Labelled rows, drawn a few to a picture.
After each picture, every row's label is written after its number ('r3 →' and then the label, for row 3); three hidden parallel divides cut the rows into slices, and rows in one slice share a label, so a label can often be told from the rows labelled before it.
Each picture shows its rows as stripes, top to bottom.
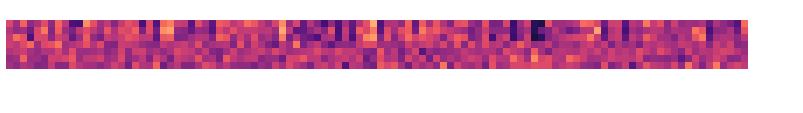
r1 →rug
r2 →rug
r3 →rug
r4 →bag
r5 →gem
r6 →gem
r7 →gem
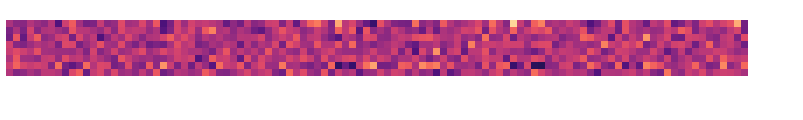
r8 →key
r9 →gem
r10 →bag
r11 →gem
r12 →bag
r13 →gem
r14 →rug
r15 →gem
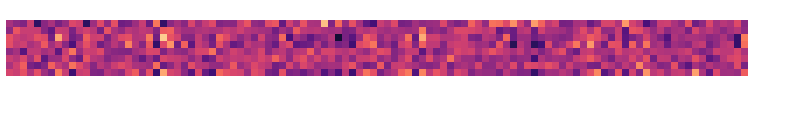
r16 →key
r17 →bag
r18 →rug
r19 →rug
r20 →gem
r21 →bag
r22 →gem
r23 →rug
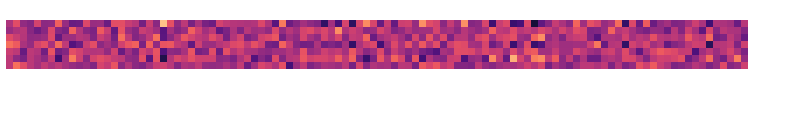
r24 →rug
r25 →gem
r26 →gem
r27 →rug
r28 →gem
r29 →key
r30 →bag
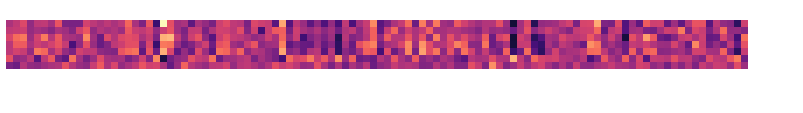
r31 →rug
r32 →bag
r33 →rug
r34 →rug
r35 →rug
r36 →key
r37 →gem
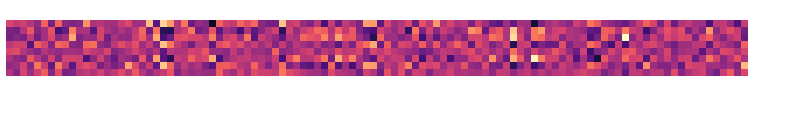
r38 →rug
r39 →key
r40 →key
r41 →rug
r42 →gem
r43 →key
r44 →rug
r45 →bag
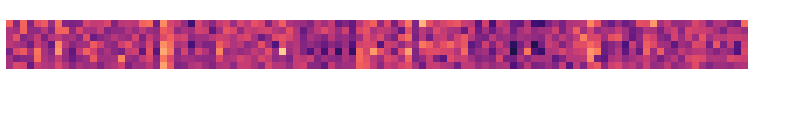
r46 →rug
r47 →bag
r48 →bag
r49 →rug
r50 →rug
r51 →bag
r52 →bag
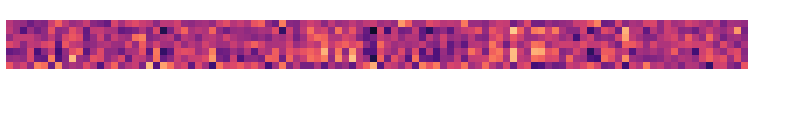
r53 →bag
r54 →key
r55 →gem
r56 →gem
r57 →key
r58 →key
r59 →rug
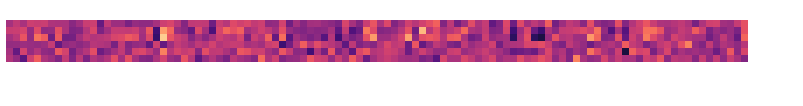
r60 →bag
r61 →rug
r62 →rug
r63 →gem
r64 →bag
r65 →gem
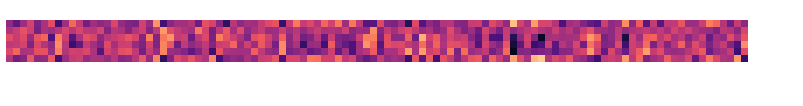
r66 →key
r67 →bag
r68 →rug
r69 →rug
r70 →rug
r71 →key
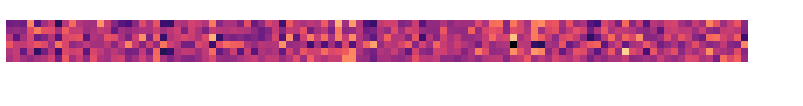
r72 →key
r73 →gem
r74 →key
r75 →rug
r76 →key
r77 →gem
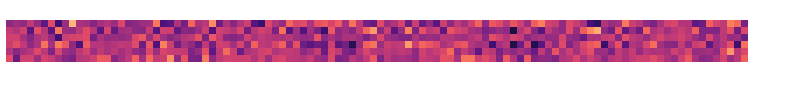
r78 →key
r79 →rug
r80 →gem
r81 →rug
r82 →bag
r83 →bag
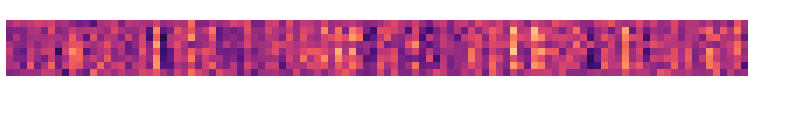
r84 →gem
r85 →key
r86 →key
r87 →gem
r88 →key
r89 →key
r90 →key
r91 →gem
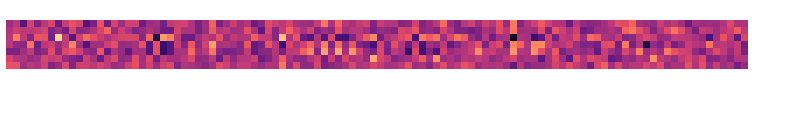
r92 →gem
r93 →gem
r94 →rug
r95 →key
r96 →key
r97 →bag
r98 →bag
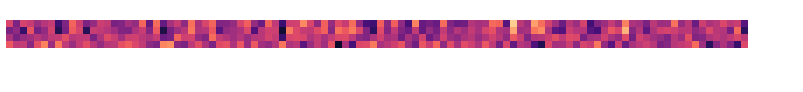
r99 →key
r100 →key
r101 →gem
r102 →rug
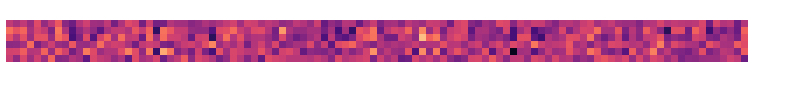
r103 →bag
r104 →rug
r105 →rug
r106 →gem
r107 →rug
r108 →gem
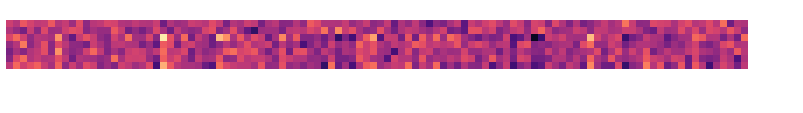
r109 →gem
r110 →gem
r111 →rug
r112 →bag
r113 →bag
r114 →bag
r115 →rug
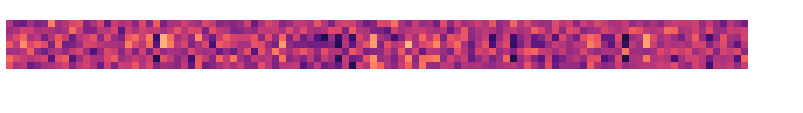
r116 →gem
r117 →gem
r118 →rug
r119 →rug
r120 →gem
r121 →rug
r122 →bag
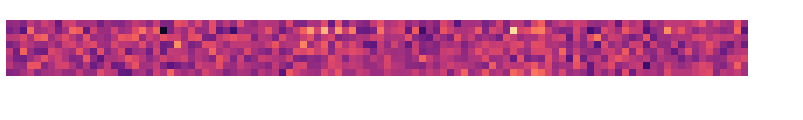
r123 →gem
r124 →key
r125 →bag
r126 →gem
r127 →gem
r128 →bag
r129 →gem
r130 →gem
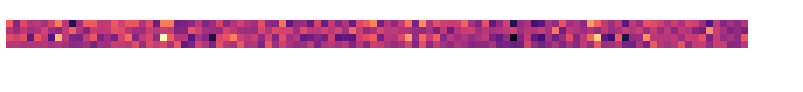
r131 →rug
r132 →gem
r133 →rug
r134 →bag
